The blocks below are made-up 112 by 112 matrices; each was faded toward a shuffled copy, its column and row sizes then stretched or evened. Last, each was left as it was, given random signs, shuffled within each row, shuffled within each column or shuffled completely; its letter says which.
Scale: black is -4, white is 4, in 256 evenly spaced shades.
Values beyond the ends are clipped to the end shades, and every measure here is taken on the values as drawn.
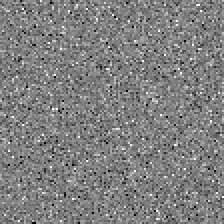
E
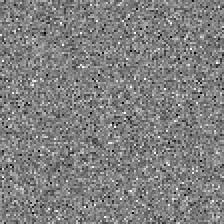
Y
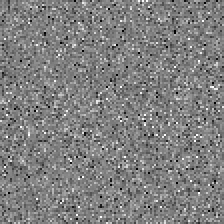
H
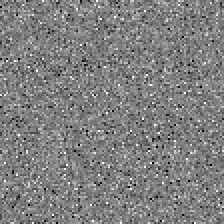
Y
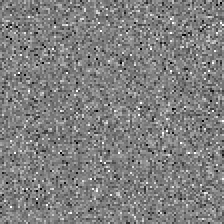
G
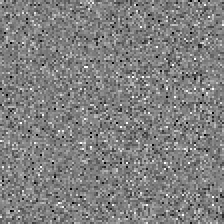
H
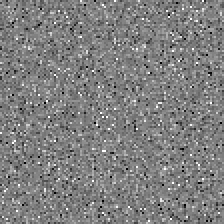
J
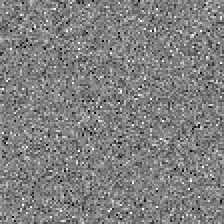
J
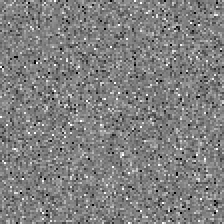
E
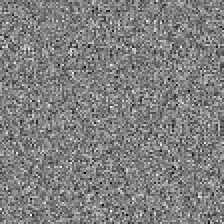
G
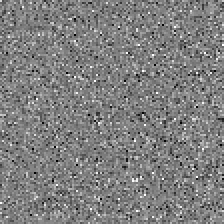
H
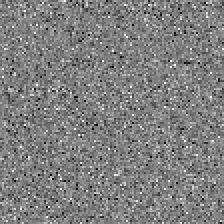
Y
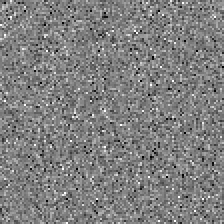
J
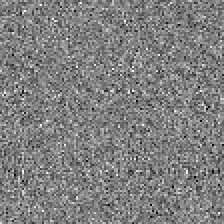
G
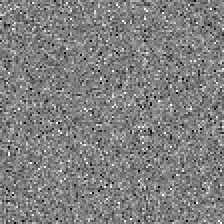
J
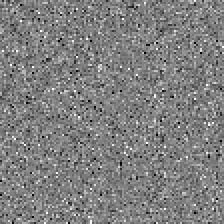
J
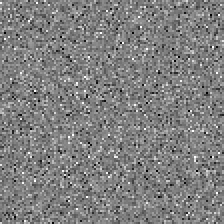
G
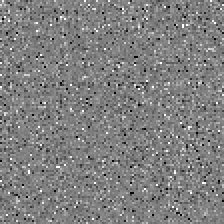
G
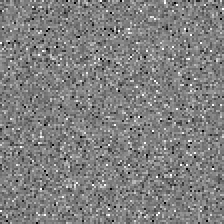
Y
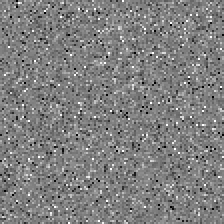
E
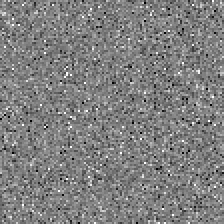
J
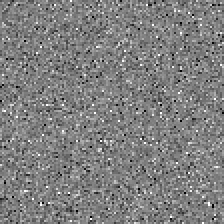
Y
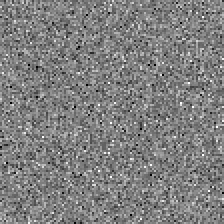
E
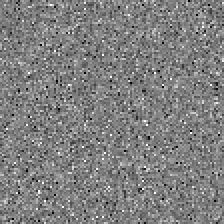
J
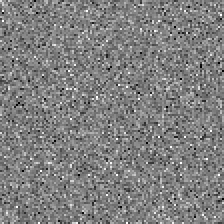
Y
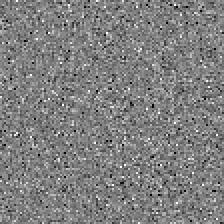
G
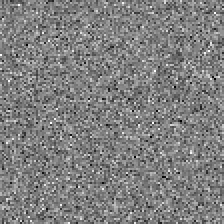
Y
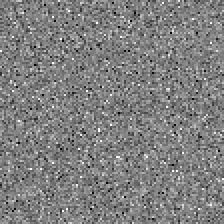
E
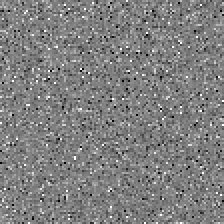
G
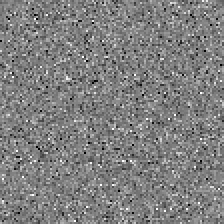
Y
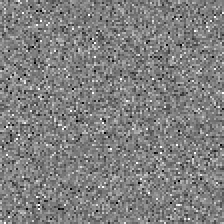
E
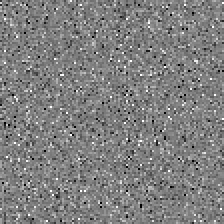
G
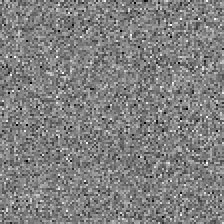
H
